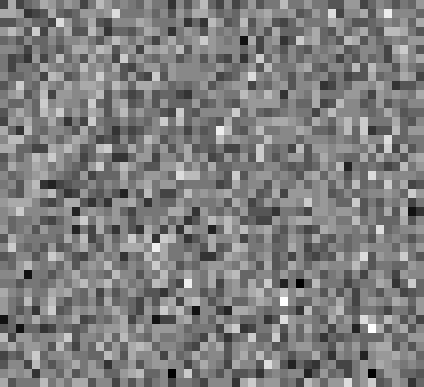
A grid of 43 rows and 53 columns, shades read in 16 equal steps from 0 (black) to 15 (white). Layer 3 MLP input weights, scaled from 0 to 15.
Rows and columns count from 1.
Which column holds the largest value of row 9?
32
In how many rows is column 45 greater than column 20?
20
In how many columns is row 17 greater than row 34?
22
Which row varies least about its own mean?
30
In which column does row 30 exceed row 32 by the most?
38
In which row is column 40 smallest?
41
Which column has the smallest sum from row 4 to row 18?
17
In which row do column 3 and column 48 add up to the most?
10
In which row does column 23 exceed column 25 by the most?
35
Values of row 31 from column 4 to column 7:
1 7 7 5
